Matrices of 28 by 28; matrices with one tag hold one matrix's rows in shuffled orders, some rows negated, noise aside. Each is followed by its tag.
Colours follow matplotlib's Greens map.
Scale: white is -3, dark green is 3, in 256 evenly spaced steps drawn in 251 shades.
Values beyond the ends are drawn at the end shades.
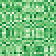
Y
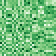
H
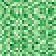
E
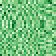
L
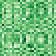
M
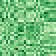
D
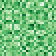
M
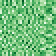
L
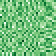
L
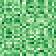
M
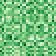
M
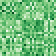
Y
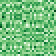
Y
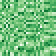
D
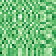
L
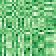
H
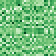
Y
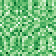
E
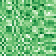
H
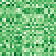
Y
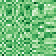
H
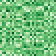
Y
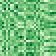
D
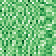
L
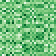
Y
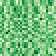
E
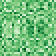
M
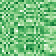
D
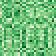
M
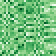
D
